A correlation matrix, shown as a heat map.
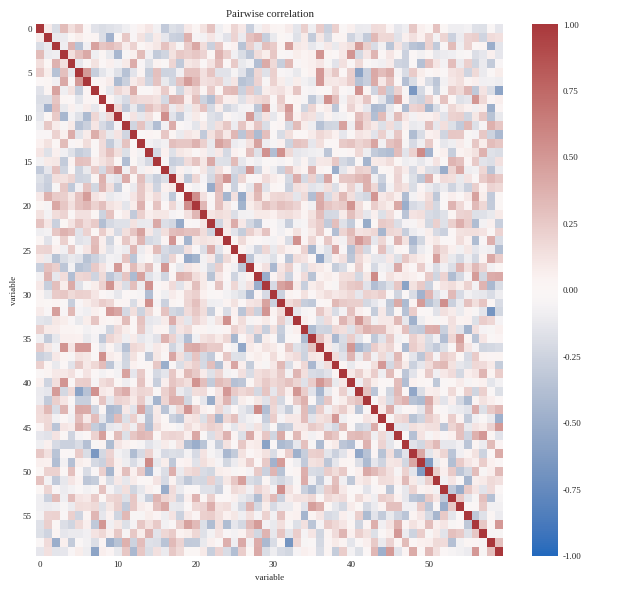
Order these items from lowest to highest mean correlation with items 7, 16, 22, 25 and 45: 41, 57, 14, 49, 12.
14, 49, 57, 41, 12
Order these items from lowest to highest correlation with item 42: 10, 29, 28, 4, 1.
1, 29, 4, 28, 10
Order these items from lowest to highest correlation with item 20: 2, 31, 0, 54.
0, 54, 31, 2
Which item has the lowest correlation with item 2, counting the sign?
58
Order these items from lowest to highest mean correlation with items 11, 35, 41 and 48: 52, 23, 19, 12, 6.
6, 19, 12, 52, 23
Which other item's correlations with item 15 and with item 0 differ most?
3
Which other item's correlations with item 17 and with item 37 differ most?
11
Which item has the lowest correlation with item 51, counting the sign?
55
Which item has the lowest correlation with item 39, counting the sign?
47
